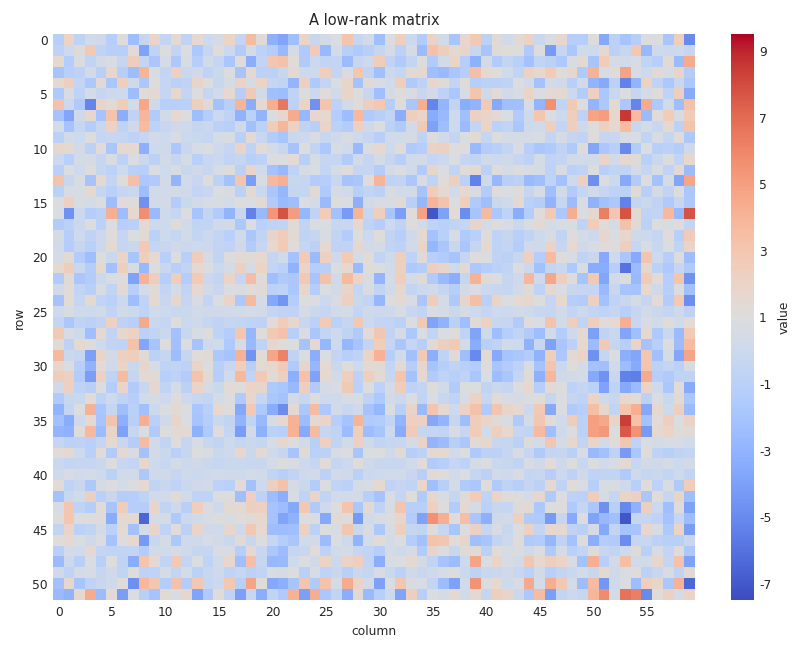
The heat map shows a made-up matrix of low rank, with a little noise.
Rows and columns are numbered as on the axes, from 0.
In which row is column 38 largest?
44
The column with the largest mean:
46
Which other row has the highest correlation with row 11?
49
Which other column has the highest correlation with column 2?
10
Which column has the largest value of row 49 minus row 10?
53
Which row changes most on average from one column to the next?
16
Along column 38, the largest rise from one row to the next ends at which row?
17
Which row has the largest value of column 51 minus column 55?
51
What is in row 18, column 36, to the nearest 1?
-1
